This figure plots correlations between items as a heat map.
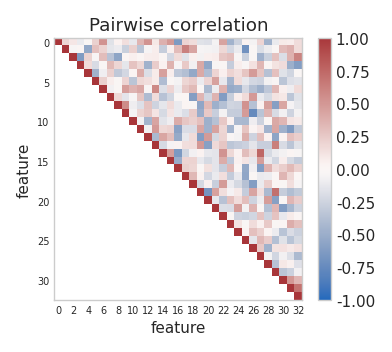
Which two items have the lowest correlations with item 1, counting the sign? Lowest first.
25, 4
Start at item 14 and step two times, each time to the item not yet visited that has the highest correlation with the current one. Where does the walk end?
15
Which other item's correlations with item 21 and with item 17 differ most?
30
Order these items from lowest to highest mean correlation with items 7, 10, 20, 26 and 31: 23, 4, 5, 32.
5, 4, 23, 32
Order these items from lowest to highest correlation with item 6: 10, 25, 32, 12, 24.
24, 25, 12, 32, 10
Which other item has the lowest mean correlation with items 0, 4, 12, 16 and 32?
3
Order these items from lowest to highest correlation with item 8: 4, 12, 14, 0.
4, 14, 0, 12
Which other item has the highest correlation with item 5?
21
